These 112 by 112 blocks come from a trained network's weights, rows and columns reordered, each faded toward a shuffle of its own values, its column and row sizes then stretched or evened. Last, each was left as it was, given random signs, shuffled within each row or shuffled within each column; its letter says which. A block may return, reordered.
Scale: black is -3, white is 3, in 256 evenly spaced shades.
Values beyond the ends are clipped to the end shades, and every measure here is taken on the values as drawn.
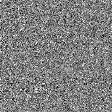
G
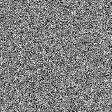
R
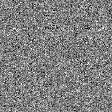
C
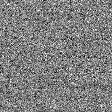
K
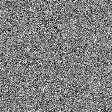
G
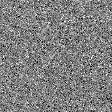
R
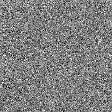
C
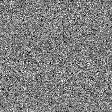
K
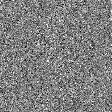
R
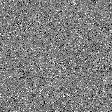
K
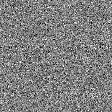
K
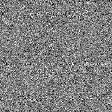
C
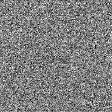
C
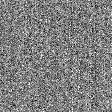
R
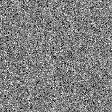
R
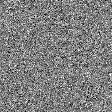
R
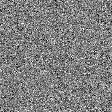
K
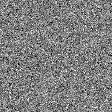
R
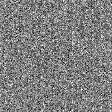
R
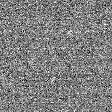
K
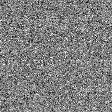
K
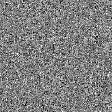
C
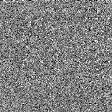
C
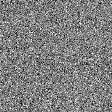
K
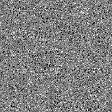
C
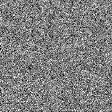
G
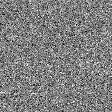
K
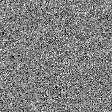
R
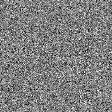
G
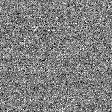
K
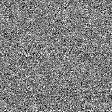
C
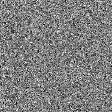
G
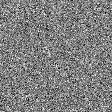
K
